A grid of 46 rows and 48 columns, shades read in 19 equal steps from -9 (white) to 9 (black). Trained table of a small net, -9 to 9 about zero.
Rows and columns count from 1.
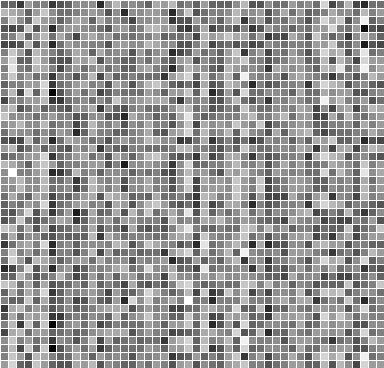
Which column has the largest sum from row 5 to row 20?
7
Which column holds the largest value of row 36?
16
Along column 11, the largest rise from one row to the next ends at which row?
27
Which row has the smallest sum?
9
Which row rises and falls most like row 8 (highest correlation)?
46
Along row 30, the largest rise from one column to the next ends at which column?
13
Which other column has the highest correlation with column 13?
45
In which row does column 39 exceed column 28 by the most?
5
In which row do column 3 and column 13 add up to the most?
1
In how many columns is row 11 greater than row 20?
3
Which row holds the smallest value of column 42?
4
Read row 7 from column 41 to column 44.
-6 -3 -4 3
